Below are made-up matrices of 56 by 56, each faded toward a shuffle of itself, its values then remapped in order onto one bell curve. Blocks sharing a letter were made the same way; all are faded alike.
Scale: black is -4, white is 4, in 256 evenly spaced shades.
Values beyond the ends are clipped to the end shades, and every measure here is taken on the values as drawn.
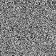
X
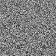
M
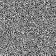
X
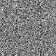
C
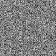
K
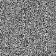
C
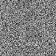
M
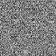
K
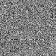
K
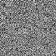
K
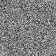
X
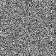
C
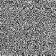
K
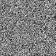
C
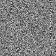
C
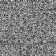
M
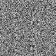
C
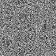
C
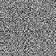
K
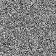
X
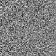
K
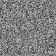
M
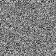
X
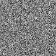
C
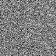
M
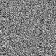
M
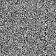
C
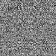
K
